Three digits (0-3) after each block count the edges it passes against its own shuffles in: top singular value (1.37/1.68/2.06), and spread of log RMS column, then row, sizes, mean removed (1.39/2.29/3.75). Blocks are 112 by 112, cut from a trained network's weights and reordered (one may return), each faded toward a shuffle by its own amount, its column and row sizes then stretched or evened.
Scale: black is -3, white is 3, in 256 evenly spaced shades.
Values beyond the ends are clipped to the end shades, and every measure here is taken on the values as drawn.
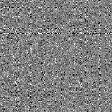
3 2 1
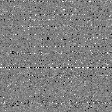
2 1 2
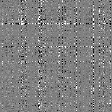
2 3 2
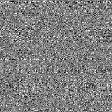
2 0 2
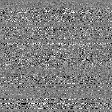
1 1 3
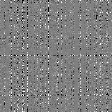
2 3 2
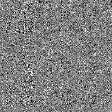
0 2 1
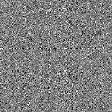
2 2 1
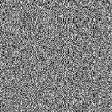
3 2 0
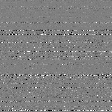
2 0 3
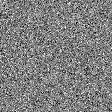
0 0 0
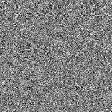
2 0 1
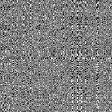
3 2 0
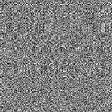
3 1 2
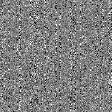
0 3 0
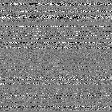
0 0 3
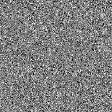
1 1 1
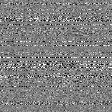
2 0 3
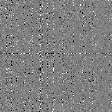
1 2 1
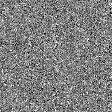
0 1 0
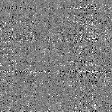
1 2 2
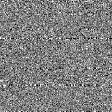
2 0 2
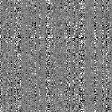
3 3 2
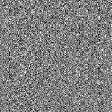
3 2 0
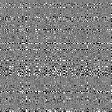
3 2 3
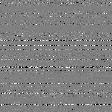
2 0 3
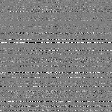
3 1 3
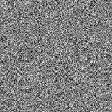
3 1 0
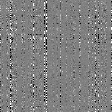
3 3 1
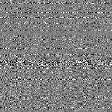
3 1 3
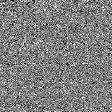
0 1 2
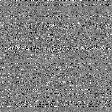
0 1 3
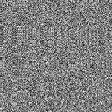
3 0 0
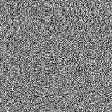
3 1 1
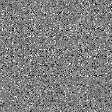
1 1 2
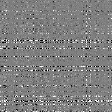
3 2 3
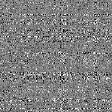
2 2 3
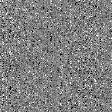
0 2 0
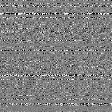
3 1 3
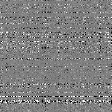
2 2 3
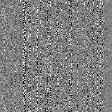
2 3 0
